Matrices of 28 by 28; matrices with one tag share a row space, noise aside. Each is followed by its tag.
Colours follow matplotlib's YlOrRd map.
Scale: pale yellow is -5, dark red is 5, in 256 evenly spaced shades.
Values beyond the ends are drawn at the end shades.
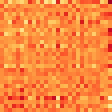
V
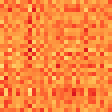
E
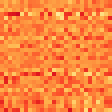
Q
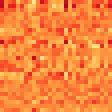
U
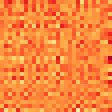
V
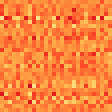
E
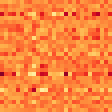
U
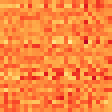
Q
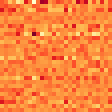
U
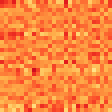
U
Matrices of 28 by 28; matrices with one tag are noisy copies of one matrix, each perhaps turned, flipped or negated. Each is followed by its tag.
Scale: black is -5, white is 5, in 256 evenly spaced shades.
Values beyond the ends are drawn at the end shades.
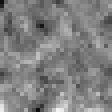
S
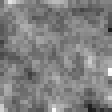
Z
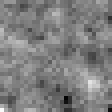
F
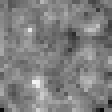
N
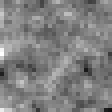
S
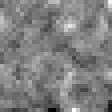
S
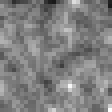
S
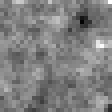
F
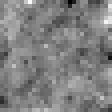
Z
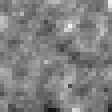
S
